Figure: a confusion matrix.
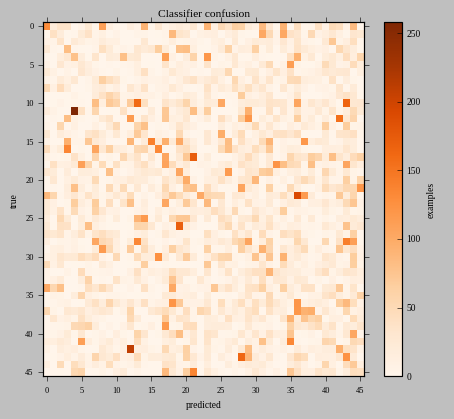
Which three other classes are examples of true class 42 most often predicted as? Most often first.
12, 29, 20
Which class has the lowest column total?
22
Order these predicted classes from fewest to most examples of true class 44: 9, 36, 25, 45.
25, 45, 36, 9
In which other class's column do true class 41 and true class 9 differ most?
35
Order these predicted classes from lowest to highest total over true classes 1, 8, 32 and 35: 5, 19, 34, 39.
39, 19, 5, 34
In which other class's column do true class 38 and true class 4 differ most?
23
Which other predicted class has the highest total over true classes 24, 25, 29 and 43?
28
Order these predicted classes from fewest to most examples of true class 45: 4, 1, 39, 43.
1, 43, 39, 4
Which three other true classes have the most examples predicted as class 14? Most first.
25, 0, 13
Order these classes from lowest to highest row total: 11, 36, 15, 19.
19, 11, 36, 15
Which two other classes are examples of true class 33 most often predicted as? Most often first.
18, 6
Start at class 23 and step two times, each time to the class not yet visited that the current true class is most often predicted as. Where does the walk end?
21
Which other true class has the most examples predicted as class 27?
0
